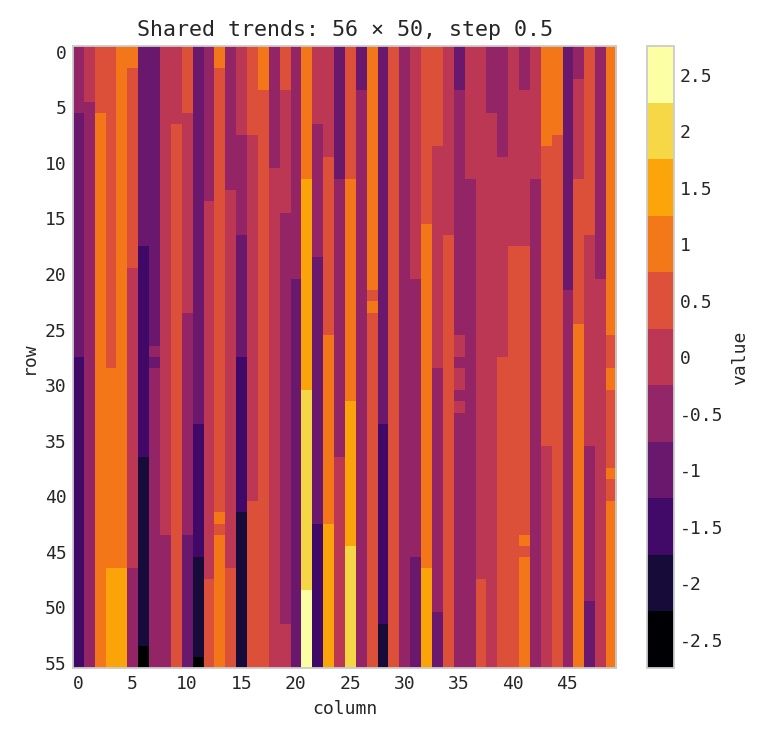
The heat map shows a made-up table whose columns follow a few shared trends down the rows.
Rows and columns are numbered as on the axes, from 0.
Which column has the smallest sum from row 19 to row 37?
6
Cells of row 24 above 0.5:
6
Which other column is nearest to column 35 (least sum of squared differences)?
26
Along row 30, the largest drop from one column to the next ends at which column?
22
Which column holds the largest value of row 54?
21
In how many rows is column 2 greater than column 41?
45
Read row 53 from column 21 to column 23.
2.5 -1.5 1.5
